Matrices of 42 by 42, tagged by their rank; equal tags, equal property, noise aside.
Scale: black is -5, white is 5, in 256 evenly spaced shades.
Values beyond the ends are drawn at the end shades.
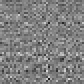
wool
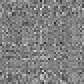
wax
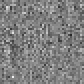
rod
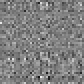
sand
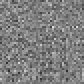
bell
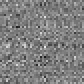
sand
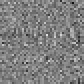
rod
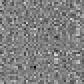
bell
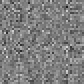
wax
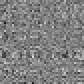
wax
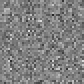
wax
